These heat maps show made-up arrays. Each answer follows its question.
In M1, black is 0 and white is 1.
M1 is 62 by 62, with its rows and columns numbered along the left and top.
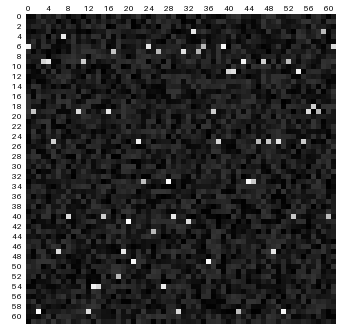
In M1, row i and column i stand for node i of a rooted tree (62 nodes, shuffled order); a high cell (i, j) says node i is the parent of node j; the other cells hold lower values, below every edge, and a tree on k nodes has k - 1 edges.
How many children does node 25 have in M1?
7
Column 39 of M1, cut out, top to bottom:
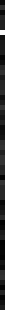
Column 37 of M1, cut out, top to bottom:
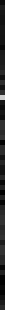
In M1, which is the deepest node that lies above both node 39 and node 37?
47
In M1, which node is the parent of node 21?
49
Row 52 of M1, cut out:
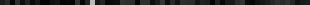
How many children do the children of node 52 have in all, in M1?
1
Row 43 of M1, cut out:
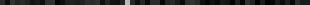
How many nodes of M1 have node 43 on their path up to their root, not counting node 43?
8
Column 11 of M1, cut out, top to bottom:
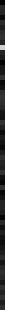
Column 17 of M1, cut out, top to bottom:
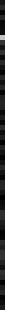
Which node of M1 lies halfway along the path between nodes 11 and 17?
4
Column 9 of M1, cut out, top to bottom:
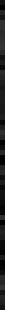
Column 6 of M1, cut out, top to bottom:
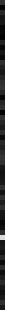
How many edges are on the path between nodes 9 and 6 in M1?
2
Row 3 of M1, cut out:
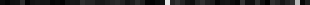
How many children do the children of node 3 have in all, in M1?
9
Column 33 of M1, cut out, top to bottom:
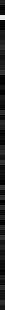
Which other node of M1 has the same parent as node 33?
59
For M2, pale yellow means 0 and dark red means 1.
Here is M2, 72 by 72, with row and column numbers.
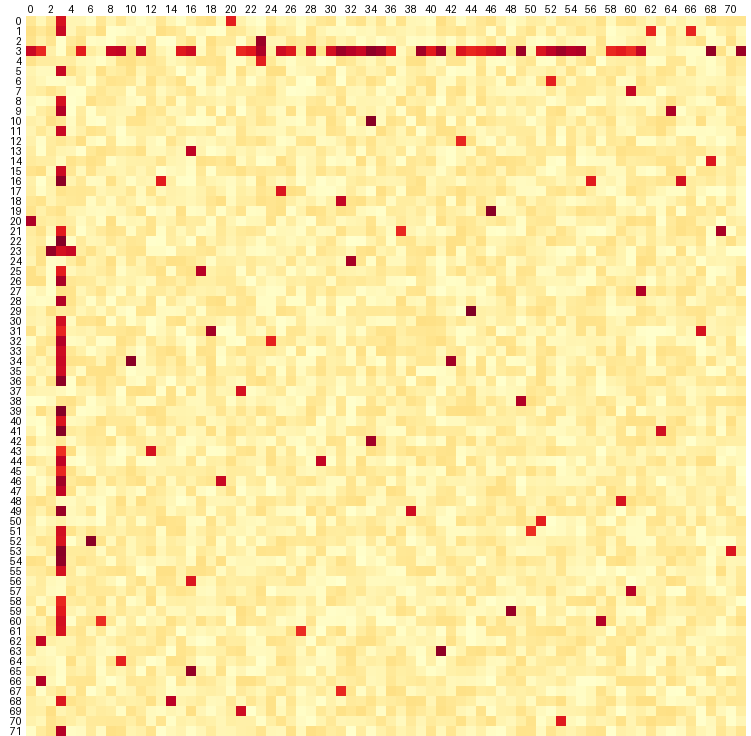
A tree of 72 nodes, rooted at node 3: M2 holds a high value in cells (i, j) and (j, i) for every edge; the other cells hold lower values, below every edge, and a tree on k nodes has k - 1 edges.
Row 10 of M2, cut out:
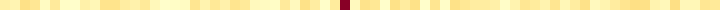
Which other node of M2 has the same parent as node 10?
42
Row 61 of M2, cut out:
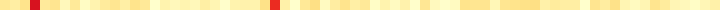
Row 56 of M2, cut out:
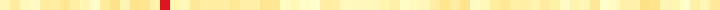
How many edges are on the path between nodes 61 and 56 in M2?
3
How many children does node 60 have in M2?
2
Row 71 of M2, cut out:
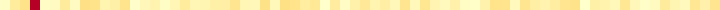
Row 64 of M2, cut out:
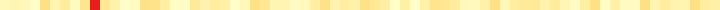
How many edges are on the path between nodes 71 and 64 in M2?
3
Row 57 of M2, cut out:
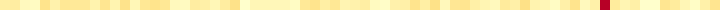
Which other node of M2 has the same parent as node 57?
7
